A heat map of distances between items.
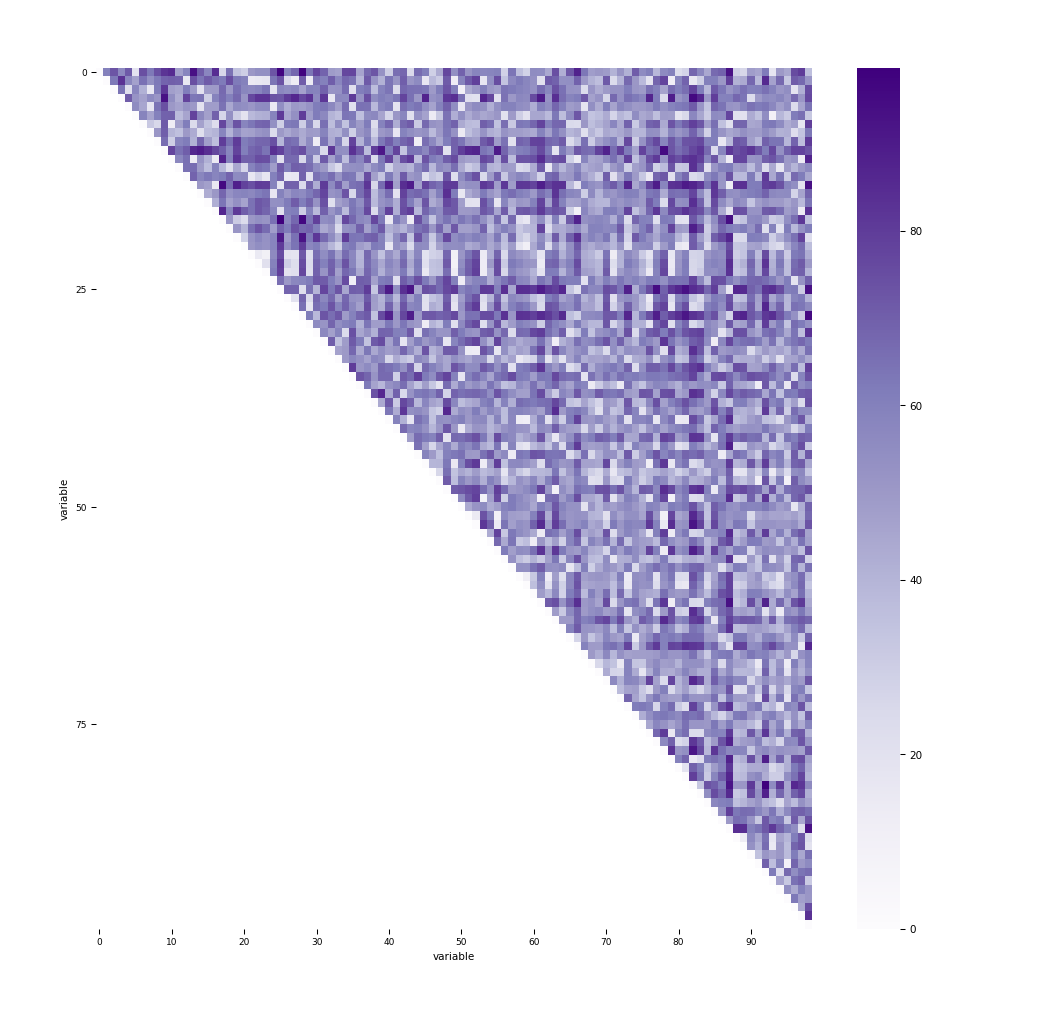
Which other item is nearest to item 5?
93
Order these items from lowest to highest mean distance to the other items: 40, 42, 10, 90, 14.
40, 90, 14, 10, 42
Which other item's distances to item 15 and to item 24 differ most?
35
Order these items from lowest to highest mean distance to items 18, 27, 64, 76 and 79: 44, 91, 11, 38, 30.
91, 11, 38, 44, 30
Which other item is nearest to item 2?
50
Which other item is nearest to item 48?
63
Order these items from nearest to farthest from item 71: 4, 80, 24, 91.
91, 80, 4, 24
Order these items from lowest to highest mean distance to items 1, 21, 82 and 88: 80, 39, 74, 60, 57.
39, 60, 80, 74, 57
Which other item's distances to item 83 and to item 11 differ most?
92
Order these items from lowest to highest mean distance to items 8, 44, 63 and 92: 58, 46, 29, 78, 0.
58, 46, 29, 78, 0
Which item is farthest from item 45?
3
